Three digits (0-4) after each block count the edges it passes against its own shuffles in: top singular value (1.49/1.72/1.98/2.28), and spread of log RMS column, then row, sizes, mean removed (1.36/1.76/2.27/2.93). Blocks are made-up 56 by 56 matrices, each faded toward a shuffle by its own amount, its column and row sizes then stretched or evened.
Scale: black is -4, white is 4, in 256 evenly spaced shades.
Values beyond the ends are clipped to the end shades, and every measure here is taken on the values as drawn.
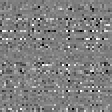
3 1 4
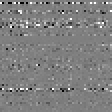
3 1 4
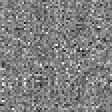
2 1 1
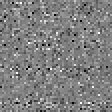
1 1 2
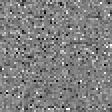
1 0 2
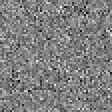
0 1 2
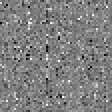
1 2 1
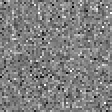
0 0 0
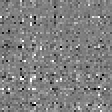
1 2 3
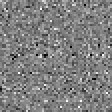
1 0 2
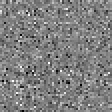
1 1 2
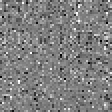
2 2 1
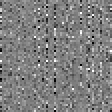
2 4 0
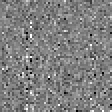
0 2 1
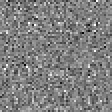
2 1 1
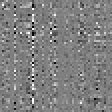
4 4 2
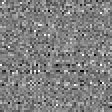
1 0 3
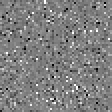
1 1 0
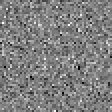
0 0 1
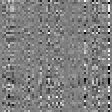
4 4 2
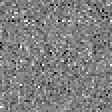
0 0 2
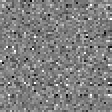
3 1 2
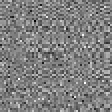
4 0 0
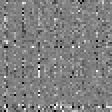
2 3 3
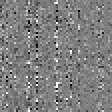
2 4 0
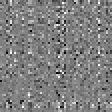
4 3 2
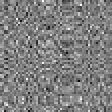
4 2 0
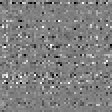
1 2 4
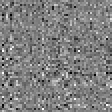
3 3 2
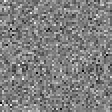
2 0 0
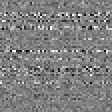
3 0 4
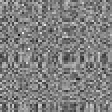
4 2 1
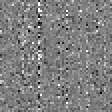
2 3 0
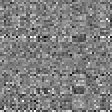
4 1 3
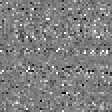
1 0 3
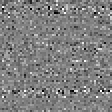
0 1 4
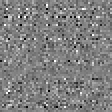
2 1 3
